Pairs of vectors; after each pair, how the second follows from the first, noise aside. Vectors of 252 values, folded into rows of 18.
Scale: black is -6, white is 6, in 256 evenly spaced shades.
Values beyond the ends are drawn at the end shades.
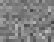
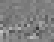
wrapped around, partly zeroed.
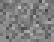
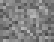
sign-scrambled.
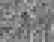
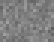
wrapped around, shrunk.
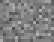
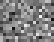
scaled up.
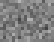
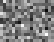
wrapped around, scaled up.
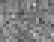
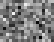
wrapped around, negated, scaled up.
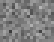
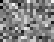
wrapped around, scaled up.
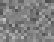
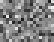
wrapped around, scaled up.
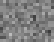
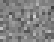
sign-scrambled.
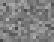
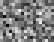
wrapped around, scaled up.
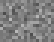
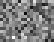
wrapped around, negated, scaled up.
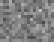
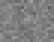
wrapped around, shrunk.
